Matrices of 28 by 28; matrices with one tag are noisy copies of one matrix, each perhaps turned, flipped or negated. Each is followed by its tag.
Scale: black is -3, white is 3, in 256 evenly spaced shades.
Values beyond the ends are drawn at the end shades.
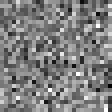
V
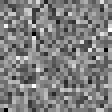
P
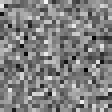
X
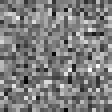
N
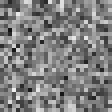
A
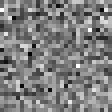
A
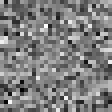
A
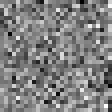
V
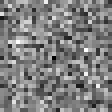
N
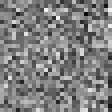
V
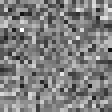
A
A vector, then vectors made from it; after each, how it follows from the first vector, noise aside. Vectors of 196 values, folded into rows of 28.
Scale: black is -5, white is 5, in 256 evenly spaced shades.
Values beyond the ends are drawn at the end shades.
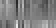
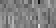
reversed, negated, partly zeroed.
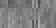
reversed, negated, shrunk.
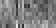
copied.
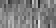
reversed, negated.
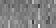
reversed, negated, partly zeroed.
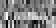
wrapped around, scaled up.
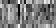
wrapped around, scaled up.
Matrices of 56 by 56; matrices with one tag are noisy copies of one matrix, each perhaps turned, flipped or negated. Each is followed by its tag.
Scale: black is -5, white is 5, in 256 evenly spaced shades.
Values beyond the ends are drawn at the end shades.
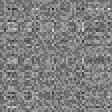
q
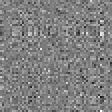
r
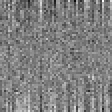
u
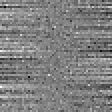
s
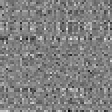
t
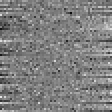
u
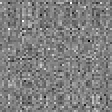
q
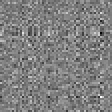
r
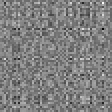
q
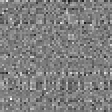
t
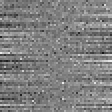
s
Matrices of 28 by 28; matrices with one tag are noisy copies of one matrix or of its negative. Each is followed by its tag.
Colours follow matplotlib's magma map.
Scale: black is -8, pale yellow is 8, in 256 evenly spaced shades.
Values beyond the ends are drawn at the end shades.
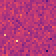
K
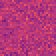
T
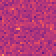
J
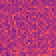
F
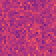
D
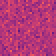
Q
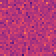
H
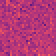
F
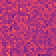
F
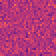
H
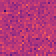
T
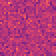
Q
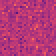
D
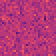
K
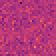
J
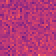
F
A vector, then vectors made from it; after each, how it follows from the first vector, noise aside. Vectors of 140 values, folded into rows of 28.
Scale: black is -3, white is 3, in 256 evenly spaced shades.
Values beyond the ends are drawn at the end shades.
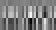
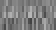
shrunk.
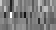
reversed, negated, partly zeroed.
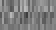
reversed, negated, shrunk.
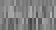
shrunk.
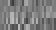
wrapped around, shrunk.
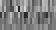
reversed, negated, shrunk.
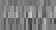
shrunk.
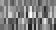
copied.
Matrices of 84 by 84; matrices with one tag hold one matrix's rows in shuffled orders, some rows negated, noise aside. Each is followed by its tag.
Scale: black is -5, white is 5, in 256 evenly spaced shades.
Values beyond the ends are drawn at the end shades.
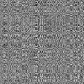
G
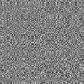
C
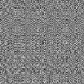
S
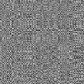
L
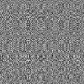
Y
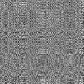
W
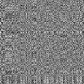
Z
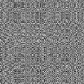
S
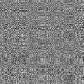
W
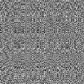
S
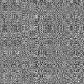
G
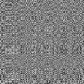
Z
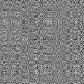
G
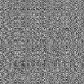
S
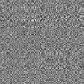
C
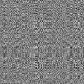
G
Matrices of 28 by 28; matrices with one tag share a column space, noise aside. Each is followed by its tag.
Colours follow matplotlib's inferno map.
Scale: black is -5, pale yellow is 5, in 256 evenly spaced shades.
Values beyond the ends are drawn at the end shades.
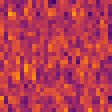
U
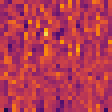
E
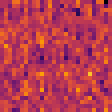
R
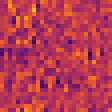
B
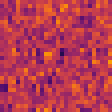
B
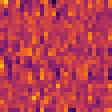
U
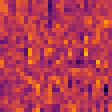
B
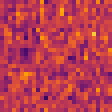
R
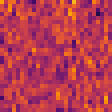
U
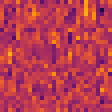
R
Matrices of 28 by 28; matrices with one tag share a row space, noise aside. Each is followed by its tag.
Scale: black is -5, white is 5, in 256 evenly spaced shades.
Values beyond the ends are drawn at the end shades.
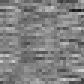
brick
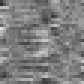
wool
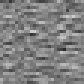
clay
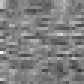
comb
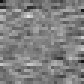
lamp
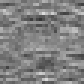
brick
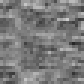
brick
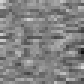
lamp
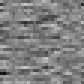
wool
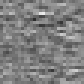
clay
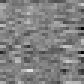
lamp
